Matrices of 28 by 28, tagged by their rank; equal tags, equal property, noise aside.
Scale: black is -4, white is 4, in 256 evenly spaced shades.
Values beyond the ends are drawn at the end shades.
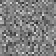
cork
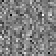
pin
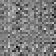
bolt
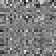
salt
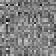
bolt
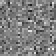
pin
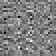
bolt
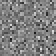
pin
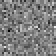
pin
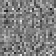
pin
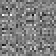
bolt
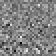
cork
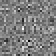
bolt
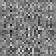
bolt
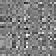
bolt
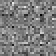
bolt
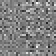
bolt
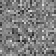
pin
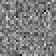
cork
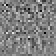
bolt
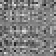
bolt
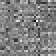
bolt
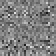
bolt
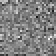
cork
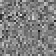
pin
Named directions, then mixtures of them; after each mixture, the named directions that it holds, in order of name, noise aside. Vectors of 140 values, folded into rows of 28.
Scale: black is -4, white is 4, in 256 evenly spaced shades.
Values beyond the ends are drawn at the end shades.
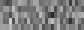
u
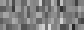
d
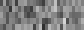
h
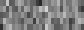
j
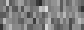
j.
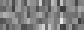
d.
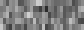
h, j.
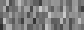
j.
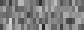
h, j, u.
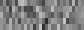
h, u.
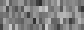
j.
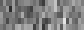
h.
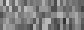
h, j.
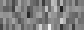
d, h, j.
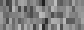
h, u.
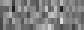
d, j, u.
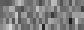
j, u.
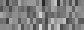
d, h, u.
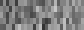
h.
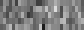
h, j.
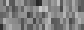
j.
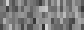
j.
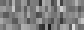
d.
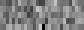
h, j, u.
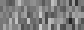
d, j, u.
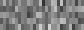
d, h.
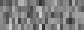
h, j, u.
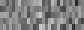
d, u.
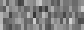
j.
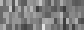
d, h.
